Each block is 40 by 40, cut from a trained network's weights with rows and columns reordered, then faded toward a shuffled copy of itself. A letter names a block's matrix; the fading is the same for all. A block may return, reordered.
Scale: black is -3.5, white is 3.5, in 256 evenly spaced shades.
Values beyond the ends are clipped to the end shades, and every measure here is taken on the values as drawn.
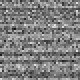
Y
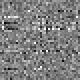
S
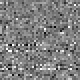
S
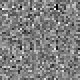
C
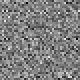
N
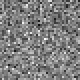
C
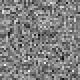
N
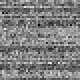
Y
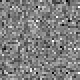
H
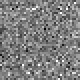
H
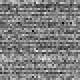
Y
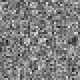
N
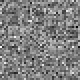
N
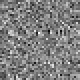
N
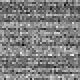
Y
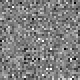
H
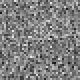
N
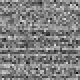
Y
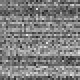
Y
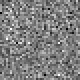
H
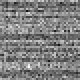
Y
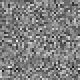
N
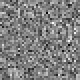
C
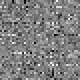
S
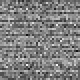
Y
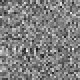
N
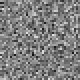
N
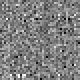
H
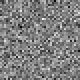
N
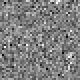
H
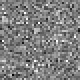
H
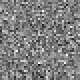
C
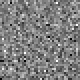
H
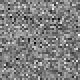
C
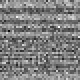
Y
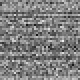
Y
